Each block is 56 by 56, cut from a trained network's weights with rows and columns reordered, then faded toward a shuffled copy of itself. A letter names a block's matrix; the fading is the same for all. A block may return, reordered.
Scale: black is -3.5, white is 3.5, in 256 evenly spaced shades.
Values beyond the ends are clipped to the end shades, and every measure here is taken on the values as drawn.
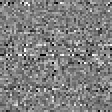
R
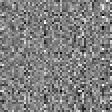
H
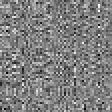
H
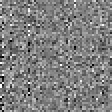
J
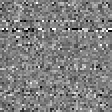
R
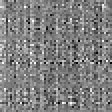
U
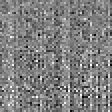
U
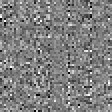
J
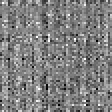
U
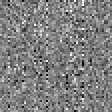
J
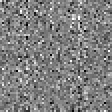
J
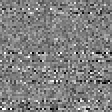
R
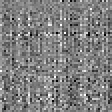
U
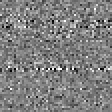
R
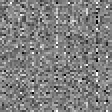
J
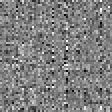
J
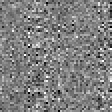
J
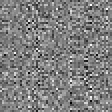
H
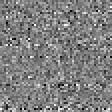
R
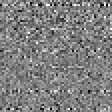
R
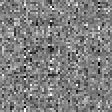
J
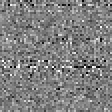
R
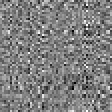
H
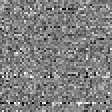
R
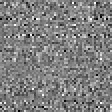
R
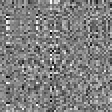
H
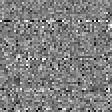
R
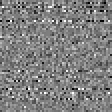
R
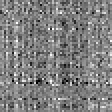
U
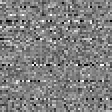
R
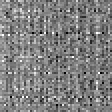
U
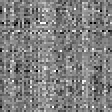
U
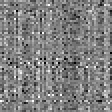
U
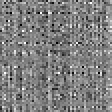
U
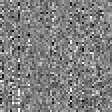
J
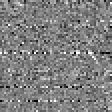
R
